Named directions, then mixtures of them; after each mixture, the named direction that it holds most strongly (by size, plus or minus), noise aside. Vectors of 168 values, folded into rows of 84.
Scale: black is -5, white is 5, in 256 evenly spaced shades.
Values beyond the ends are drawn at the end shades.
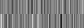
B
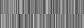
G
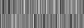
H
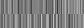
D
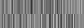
D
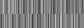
B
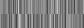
G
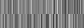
D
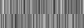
H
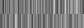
D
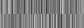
H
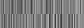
D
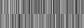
G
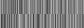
G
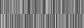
G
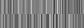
D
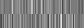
B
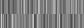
H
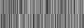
G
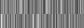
G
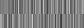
B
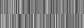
G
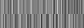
D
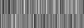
H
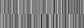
D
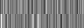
B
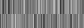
H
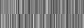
G
